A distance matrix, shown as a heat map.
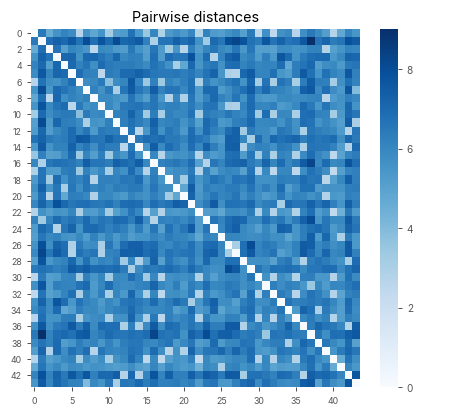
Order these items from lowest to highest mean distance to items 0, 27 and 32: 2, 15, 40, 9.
40, 15, 9, 2
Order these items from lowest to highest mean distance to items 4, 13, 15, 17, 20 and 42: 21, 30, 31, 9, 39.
30, 39, 31, 9, 21
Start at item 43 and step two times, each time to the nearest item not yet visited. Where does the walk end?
7
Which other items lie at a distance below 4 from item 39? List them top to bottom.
2, 8, 18, 20
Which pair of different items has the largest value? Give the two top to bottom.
1, 37
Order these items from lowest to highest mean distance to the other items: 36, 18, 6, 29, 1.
6, 18, 36, 29, 1
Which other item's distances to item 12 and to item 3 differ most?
42
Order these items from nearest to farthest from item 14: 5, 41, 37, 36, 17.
36, 41, 17, 37, 5
